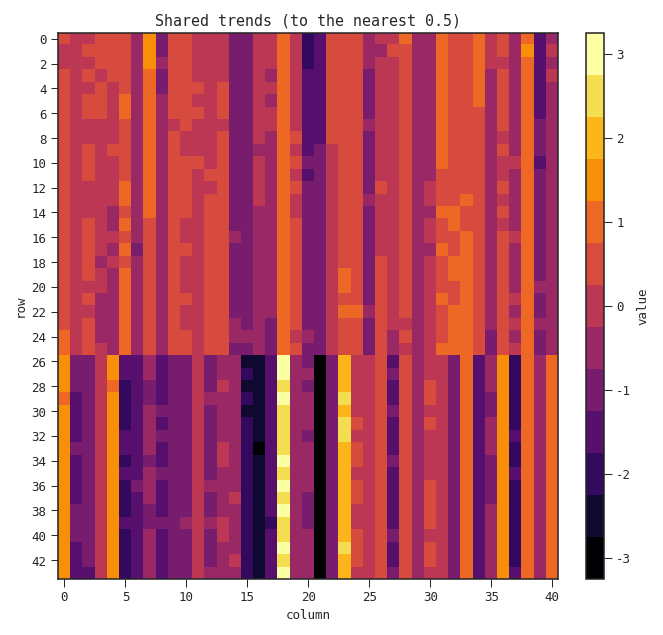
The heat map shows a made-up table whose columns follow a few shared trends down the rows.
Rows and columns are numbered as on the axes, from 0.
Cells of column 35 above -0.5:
3
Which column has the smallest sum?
21
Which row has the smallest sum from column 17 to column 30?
39
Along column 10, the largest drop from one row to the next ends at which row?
26
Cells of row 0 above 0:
18
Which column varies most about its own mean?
5
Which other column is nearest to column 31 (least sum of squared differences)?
24
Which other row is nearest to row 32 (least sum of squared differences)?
35
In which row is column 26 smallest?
1
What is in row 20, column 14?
-1
